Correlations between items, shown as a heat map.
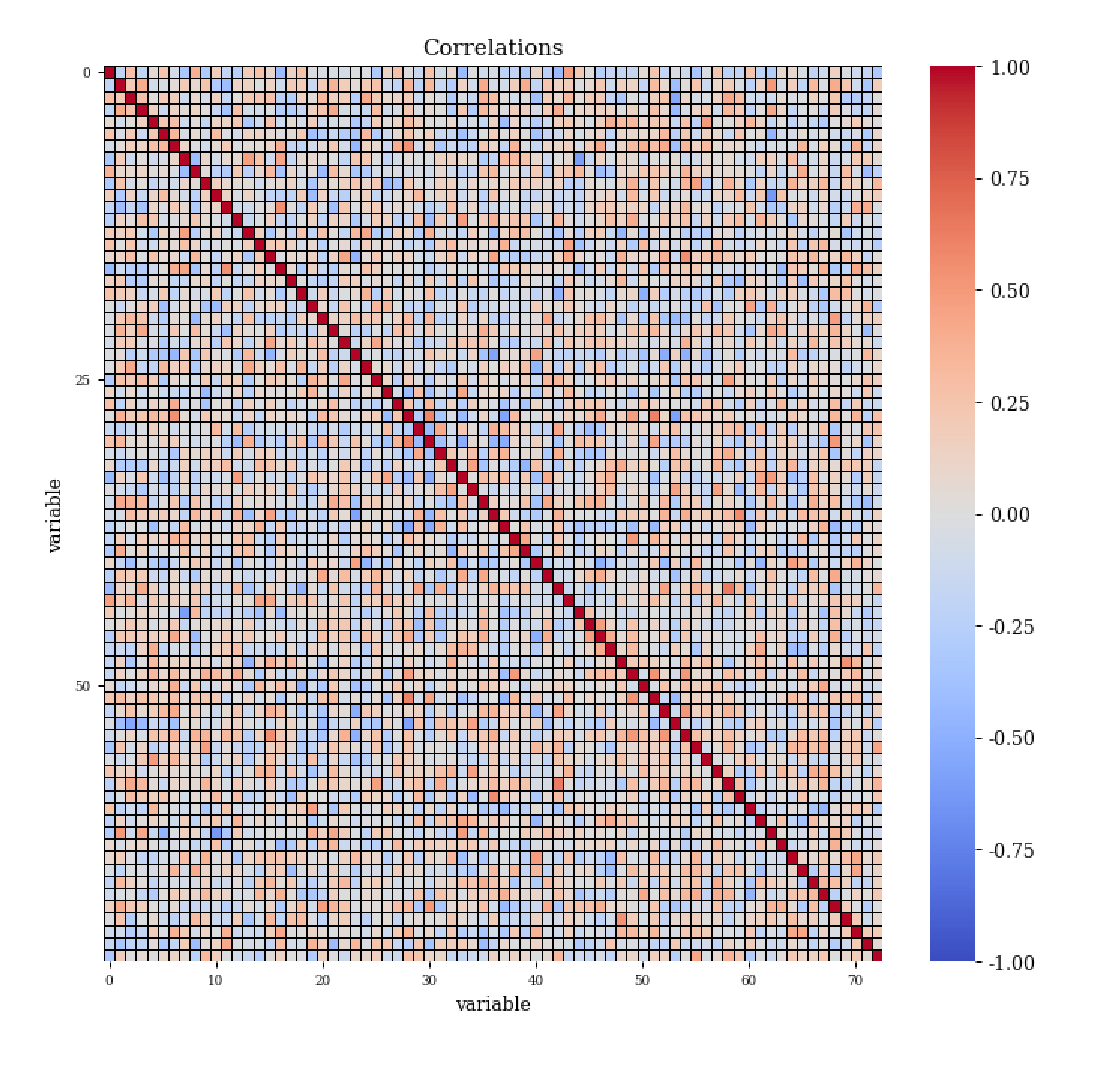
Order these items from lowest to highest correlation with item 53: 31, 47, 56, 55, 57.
55, 56, 57, 47, 31
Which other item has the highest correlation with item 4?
56
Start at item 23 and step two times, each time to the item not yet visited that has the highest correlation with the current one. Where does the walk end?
64
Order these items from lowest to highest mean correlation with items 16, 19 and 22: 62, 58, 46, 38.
38, 58, 46, 62
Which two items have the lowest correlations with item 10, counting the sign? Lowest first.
62, 19
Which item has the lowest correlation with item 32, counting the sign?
39
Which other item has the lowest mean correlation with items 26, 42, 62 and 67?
30
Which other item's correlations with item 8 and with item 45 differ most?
46
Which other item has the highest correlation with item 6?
28
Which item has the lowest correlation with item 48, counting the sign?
13
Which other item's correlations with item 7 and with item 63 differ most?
16
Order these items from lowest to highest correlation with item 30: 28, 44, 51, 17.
17, 44, 51, 28
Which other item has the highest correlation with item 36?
59
